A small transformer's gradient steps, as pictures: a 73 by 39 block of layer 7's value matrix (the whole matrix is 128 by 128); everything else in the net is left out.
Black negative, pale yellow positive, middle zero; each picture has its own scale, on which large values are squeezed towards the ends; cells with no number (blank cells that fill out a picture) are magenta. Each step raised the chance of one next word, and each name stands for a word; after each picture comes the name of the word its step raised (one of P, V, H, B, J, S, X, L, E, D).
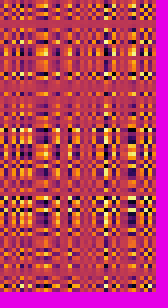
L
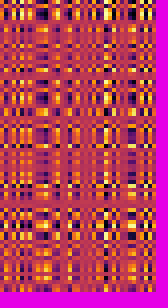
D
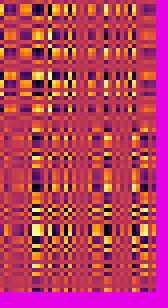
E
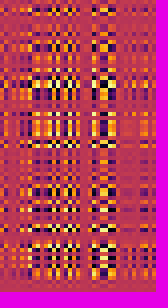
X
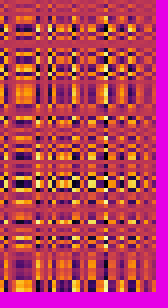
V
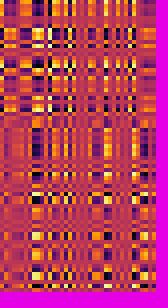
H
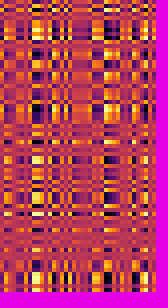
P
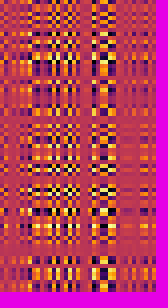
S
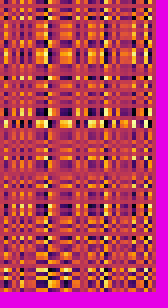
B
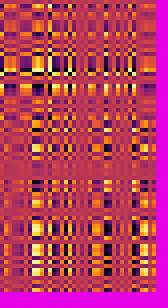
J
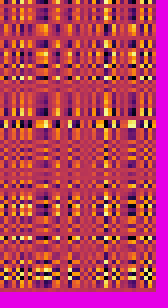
B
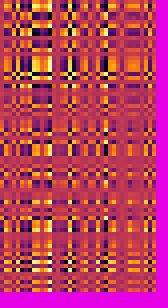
J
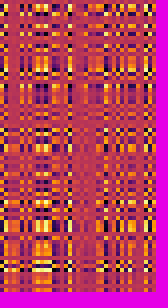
J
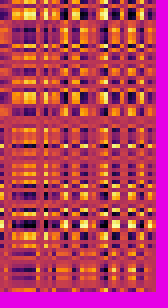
D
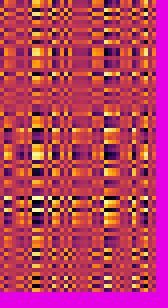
L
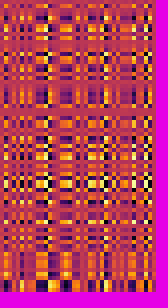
V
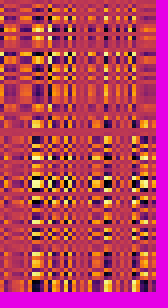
V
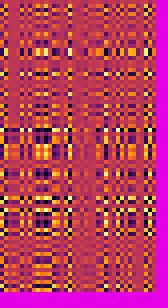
L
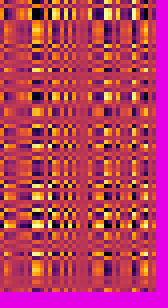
D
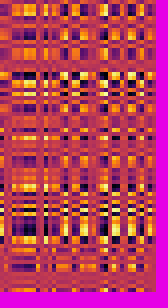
E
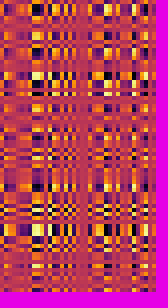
E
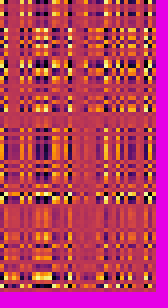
H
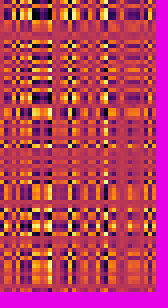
D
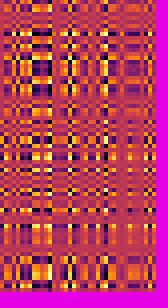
S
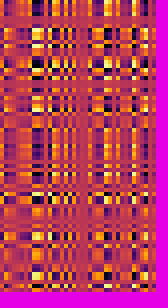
H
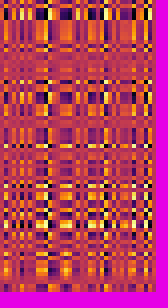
D
